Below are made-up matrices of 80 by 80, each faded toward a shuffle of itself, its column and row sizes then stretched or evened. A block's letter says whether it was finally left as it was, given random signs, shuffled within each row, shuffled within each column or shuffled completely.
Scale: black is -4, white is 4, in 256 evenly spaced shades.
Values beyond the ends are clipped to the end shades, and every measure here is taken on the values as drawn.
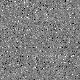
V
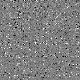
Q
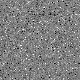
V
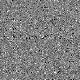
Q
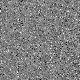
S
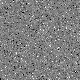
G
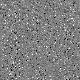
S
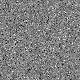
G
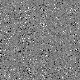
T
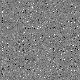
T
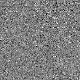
T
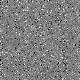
S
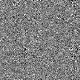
T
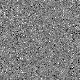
S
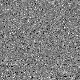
V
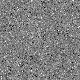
G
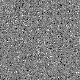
S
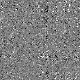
T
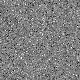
G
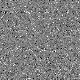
V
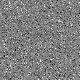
S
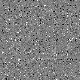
T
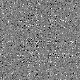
T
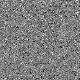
T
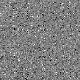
Q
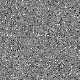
T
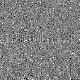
Q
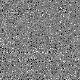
T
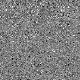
Q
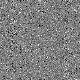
S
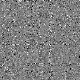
Q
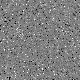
G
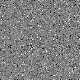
T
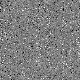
S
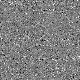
V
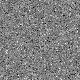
G
